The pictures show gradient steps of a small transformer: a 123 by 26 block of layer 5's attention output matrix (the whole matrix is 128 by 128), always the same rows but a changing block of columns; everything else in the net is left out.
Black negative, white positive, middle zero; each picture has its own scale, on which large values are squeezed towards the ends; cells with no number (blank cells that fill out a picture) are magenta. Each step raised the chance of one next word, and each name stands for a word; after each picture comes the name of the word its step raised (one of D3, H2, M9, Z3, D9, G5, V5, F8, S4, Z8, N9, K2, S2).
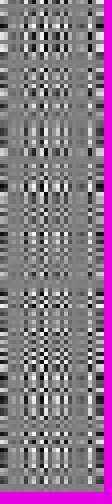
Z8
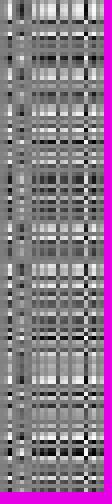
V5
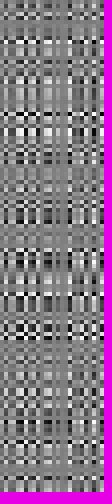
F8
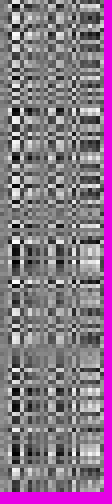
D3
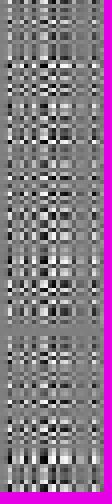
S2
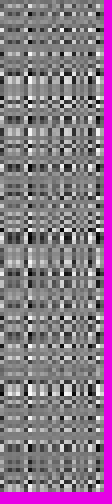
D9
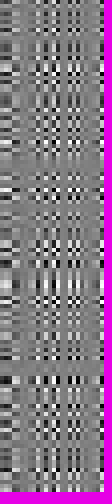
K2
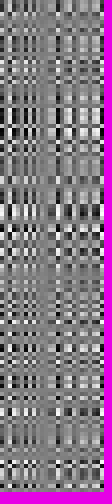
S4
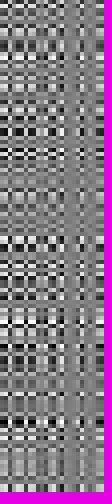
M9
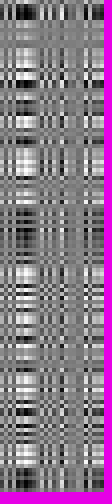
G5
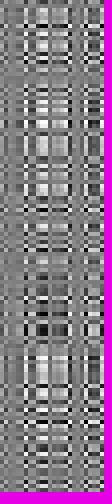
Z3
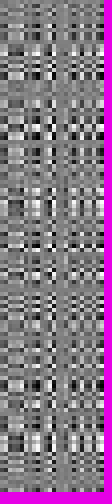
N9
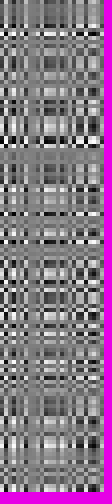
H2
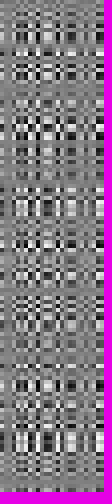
N9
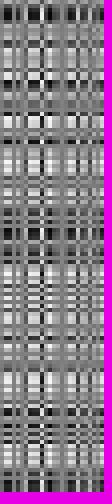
G5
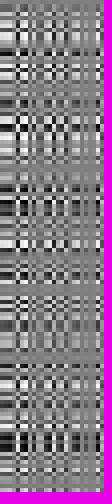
N9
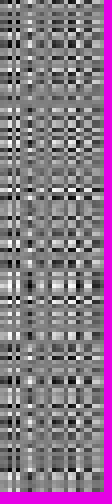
K2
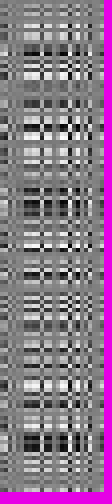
N9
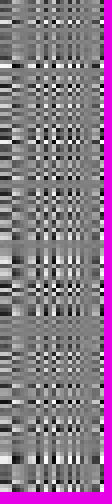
S2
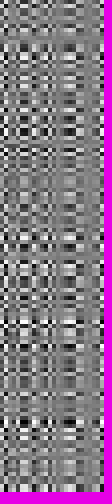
M9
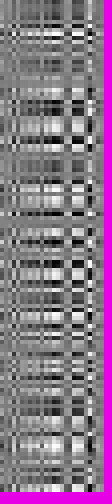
H2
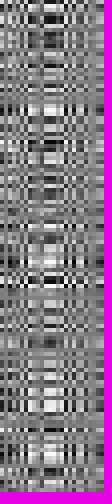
D3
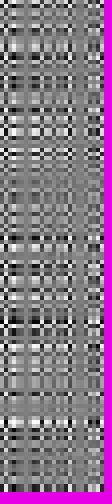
M9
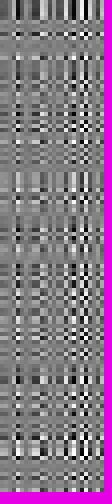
V5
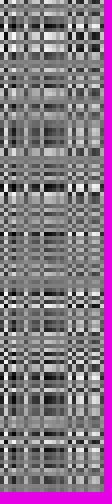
Z8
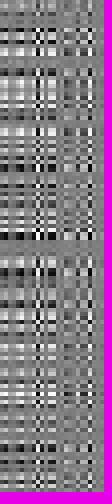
D9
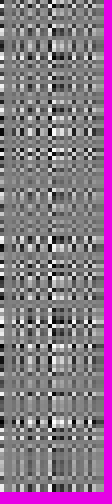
M9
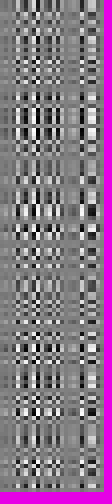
S4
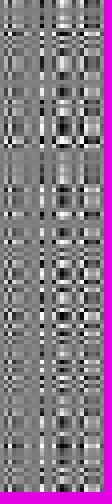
H2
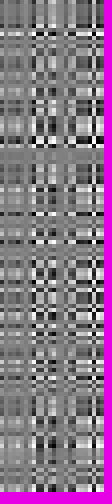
H2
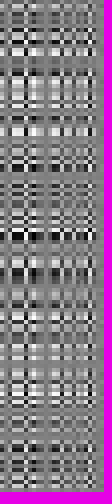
D9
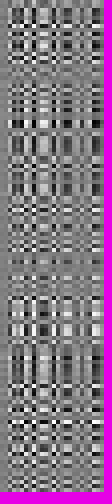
Z3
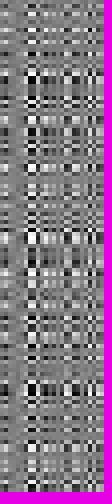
D9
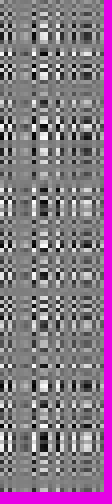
N9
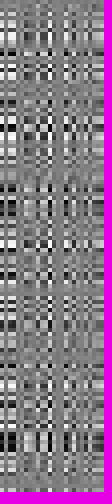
N9
